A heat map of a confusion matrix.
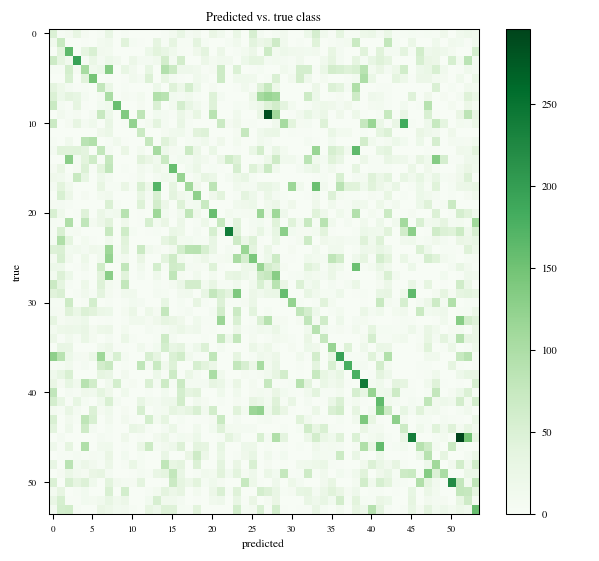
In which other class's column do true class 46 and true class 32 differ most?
41
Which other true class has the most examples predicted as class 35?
25
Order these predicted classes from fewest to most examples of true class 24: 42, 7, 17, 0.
42, 0, 17, 7
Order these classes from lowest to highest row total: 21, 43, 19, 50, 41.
19, 43, 41, 21, 50
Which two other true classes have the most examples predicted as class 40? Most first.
10, 53
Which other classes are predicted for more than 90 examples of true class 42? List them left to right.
25, 26, 41
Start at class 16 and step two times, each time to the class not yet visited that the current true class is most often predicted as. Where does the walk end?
52
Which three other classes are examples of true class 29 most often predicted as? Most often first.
45, 23, 20
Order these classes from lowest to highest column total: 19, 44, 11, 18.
19, 11, 44, 18
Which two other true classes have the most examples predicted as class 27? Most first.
9, 7
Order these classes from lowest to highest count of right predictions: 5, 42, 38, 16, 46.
42, 46, 16, 5, 38
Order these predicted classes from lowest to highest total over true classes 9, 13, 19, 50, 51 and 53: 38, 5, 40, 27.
5, 40, 38, 27
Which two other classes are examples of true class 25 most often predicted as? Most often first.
7, 23
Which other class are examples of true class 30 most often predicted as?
50
